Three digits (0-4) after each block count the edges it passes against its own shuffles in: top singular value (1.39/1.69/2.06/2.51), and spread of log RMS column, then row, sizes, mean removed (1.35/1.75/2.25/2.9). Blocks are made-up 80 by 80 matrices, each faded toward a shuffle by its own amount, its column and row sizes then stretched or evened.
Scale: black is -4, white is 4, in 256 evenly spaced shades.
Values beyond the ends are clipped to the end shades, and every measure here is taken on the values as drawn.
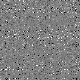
0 2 3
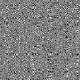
3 3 2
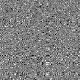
3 0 2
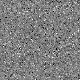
1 1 0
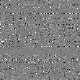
1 1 4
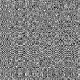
4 0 3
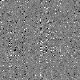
2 2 2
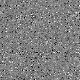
1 1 2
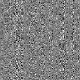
3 4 0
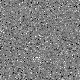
1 0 0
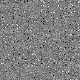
0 1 2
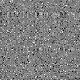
3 0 1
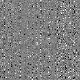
2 4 1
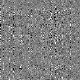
2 4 2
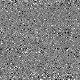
1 0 4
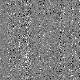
1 4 1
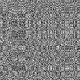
4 1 2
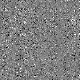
0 3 2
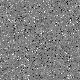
0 0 1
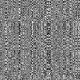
4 4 0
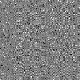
4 2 0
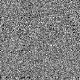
2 1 2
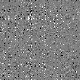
2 3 2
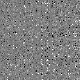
1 3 2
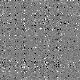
1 3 3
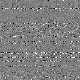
2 0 4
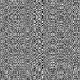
4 4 0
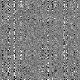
4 4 2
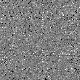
1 1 1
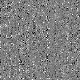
2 3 0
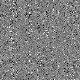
0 3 1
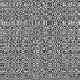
4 0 4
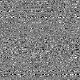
2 1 4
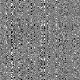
3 4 0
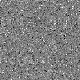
2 0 0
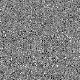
1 2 2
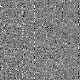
3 3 0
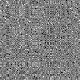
4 0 0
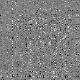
3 3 2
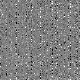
0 4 1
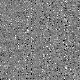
1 3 0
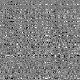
3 0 4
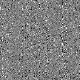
0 3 0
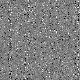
0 3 0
